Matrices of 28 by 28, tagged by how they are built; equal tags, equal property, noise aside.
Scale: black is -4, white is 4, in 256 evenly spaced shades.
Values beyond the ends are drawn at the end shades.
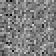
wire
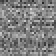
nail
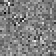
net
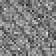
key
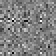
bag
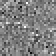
net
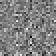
bag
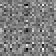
bag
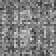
nail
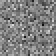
wire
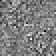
net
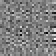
bag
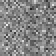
wire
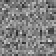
nail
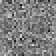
bag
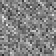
key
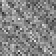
key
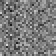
wire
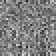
nail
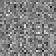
bag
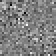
net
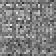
nail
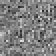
bag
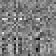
bag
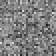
nail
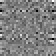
bag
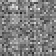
nail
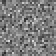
wire
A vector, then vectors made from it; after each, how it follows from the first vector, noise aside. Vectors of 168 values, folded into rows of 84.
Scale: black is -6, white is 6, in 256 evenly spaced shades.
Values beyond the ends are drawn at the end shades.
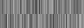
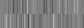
negated, partly zeroed.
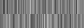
reversed, negated.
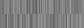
shrunk.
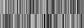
reversed, scaled up.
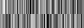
reversed, scaled up.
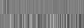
negated, partly zeroed.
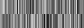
reversed, scaled up.
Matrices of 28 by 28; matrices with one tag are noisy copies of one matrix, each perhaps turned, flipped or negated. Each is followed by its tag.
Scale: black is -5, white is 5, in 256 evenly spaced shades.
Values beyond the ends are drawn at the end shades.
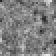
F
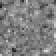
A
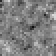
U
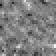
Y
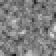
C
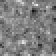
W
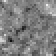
U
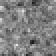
W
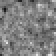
A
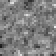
Y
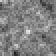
U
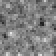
W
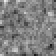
A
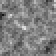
U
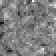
A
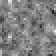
Y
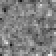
A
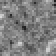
U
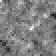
U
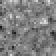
W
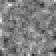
A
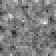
W
